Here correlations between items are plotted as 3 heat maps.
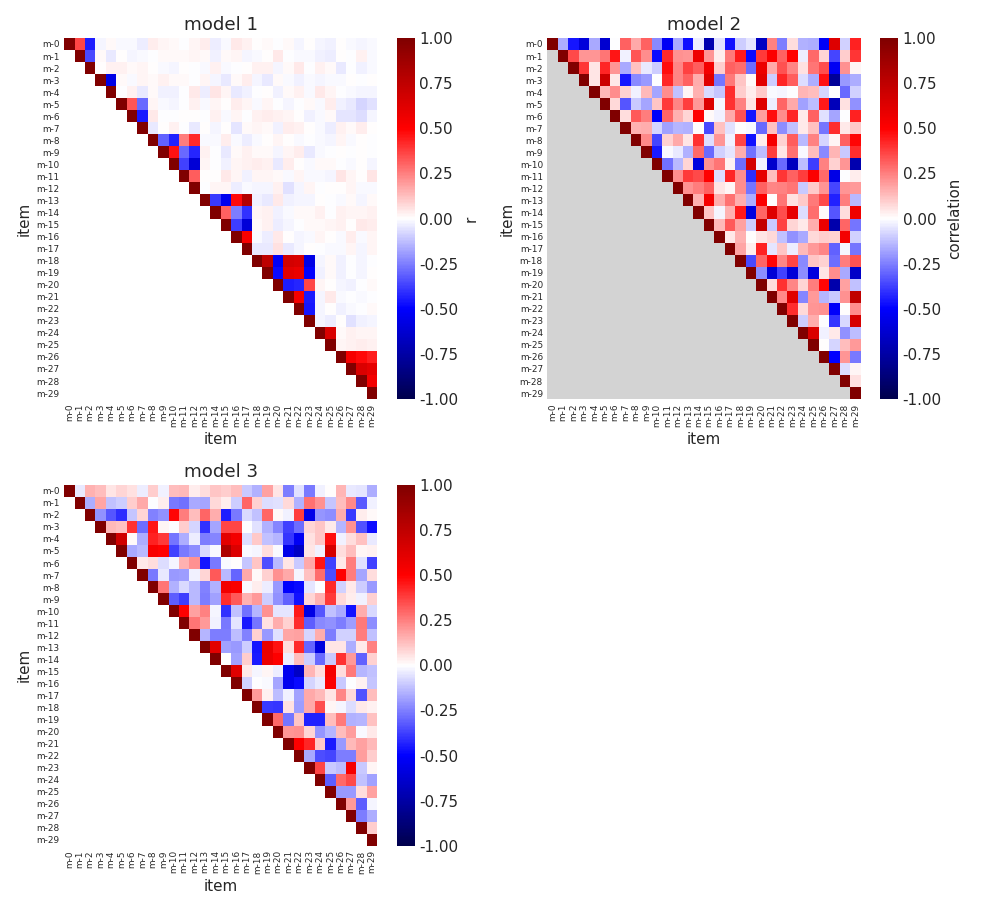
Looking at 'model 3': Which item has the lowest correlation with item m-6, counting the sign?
m-13
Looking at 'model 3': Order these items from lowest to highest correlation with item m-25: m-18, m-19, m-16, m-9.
m-18, m-19, m-9, m-16
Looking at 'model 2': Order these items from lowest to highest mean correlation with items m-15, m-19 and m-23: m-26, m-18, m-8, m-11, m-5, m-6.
m-8, m-6, m-18, m-11, m-26, m-5
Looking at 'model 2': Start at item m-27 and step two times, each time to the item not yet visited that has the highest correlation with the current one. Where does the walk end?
m-29
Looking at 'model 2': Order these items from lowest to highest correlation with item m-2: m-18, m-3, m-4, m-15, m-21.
m-4, m-21, m-18, m-3, m-15
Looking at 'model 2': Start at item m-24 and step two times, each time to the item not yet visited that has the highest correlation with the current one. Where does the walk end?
m-11
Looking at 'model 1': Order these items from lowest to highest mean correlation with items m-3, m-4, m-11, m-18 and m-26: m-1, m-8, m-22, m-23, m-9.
m-23, m-9, m-1, m-8, m-22
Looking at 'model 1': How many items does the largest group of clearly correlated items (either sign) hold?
6
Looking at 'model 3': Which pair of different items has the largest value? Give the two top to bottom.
m-5, m-15
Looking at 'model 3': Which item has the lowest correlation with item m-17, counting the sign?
m-11
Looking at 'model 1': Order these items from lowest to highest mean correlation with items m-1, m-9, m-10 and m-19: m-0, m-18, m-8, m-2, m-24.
m-8, m-2, m-24, m-0, m-18
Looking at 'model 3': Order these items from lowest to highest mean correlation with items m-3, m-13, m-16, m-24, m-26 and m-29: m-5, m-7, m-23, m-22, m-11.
m-22, m-11, m-23, m-7, m-5
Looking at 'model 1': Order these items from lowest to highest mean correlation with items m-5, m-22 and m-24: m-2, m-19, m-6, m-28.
m-28, m-2, m-6, m-19
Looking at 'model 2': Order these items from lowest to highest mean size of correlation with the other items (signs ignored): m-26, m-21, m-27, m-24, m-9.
m-24, m-9, m-26, m-21, m-27
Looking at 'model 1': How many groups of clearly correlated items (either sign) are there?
8
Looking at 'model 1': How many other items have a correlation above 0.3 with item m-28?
3
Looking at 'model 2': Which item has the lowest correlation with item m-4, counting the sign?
m-28
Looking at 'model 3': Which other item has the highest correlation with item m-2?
m-10
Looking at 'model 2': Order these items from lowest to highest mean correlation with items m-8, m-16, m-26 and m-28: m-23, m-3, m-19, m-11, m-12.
m-19, m-3, m-23, m-11, m-12
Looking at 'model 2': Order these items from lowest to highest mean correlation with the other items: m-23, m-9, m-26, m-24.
m-24, m-9, m-26, m-23
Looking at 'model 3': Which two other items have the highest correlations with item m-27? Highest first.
m-23, m-24
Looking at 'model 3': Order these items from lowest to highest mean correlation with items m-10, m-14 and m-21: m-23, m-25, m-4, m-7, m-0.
m-4, m-25, m-23, m-0, m-7
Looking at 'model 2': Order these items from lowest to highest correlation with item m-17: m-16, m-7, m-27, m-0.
m-0, m-27, m-7, m-16
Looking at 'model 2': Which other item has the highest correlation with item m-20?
m-15
